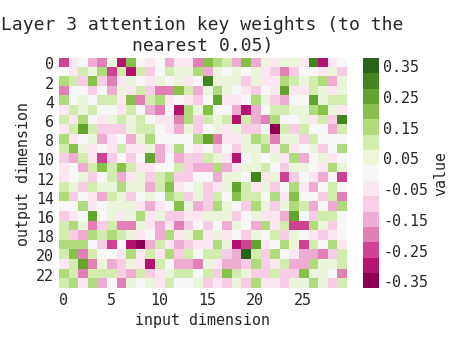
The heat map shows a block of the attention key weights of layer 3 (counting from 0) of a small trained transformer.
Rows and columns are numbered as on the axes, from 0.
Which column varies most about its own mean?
18
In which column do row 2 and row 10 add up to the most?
15
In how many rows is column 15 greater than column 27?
9
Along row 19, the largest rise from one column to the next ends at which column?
20
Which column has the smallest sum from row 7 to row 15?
22
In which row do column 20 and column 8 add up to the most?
12
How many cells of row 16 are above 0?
12
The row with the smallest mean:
17
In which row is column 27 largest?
5
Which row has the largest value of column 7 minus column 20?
0
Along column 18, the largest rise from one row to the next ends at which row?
7
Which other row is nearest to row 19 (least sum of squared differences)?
21
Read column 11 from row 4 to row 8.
-0.05 0 -0.05 -0.05 0
